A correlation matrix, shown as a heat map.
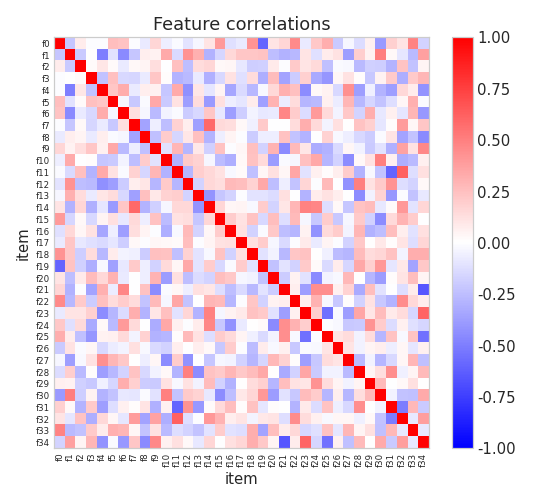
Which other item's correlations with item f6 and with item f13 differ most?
f1
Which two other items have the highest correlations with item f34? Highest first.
f23, f9
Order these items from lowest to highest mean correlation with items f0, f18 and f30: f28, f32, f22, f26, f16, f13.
f16, f26, f32, f13, f28, f22
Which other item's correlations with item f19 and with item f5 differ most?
f0
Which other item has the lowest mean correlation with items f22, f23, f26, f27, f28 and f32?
f8
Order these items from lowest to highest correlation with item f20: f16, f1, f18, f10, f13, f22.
f10, f1, f13, f18, f22, f16
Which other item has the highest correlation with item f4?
f27
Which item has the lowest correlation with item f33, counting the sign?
f19
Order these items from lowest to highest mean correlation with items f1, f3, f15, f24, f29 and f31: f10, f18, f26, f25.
f26, f25, f10, f18
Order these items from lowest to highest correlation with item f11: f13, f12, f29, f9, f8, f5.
f12, f8, f29, f5, f13, f9
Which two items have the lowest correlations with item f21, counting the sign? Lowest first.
f34, f9
